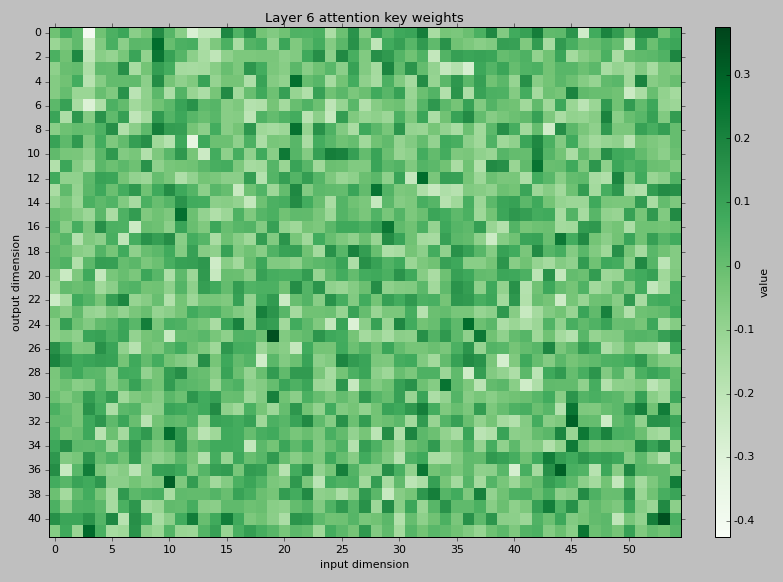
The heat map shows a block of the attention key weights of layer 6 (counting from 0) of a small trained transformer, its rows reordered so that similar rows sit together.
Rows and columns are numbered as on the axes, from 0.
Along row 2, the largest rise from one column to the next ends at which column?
9
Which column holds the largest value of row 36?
44
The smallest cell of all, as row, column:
0, 3
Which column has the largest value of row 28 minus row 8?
43
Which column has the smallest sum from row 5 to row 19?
31
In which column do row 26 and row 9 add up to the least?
12
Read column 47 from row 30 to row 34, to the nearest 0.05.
0.05 -0.05 0 0.1 -0.05
